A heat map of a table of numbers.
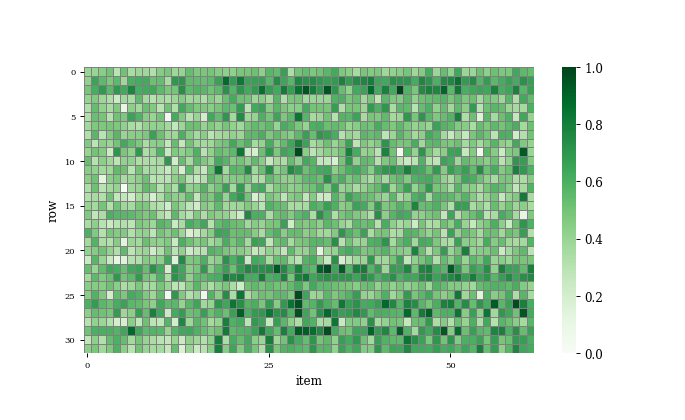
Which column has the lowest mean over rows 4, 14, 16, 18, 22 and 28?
5
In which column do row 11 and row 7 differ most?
59
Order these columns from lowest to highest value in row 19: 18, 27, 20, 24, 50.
50, 18, 20, 27, 24
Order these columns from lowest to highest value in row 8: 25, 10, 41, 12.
10, 12, 25, 41
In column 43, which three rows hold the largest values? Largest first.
2, 29, 1
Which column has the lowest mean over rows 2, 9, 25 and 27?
11
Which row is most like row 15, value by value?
12
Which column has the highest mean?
29
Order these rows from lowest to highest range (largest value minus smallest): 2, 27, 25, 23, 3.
3, 23, 2, 27, 25
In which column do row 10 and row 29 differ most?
33
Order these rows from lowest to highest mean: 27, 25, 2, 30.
25, 30, 27, 2
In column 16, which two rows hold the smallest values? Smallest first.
25, 5
